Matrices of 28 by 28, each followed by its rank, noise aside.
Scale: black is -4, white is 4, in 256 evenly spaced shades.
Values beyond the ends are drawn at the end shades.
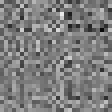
four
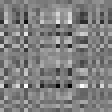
one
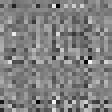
three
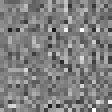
four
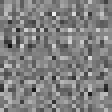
four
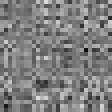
three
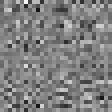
three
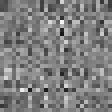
four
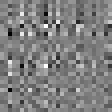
two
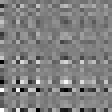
one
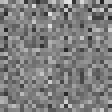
four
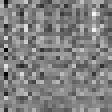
three
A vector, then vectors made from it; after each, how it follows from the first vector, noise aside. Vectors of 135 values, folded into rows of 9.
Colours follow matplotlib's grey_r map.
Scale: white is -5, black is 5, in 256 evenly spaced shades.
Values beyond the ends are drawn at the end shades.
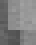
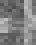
wrapped around, negated.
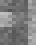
wrapped around, negated.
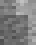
reversed, negated.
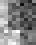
negated, scaled up.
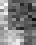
negated, scaled up.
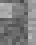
wrapped around, negated.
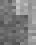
reversed, negated.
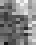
reversed, negated, scaled up.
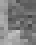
negated.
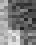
negated, scaled up.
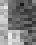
negated, scaled up.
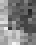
negated, scaled up.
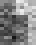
reversed, negated, scaled up.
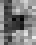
wrapped around, scaled up.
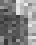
reversed, negated, scaled up.
